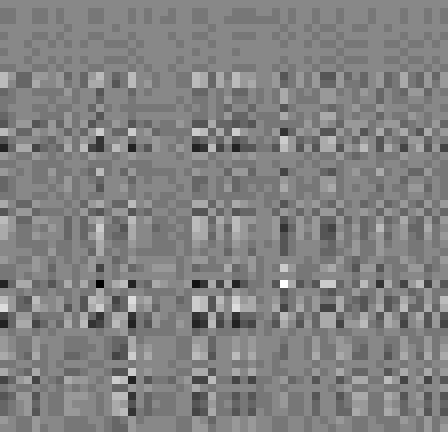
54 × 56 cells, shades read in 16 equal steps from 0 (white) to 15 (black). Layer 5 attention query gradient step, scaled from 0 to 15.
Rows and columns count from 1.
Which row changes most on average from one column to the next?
36
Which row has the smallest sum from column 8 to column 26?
38
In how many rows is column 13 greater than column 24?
26
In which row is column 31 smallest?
39
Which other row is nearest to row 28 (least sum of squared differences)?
10
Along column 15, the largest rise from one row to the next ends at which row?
49
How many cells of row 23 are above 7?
28
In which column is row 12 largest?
13
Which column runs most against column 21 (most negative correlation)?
45
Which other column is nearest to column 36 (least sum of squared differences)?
42
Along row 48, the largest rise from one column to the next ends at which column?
17
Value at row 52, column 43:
9
